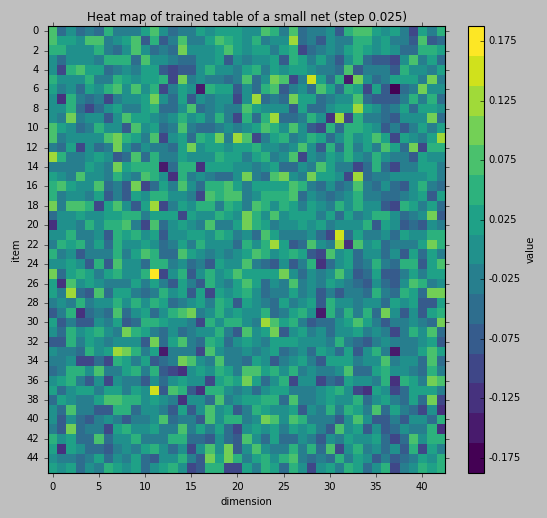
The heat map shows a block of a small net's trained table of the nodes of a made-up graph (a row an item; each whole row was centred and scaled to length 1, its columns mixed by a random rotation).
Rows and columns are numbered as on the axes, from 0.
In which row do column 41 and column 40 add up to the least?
28
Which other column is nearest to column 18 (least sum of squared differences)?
9
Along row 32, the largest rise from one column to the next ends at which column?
11
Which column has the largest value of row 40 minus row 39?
42
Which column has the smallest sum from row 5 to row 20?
37
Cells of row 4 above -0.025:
24
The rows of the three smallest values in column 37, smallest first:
6, 33, 36
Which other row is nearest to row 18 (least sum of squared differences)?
25
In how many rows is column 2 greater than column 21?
17
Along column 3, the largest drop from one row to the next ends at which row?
29
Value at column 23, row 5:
0
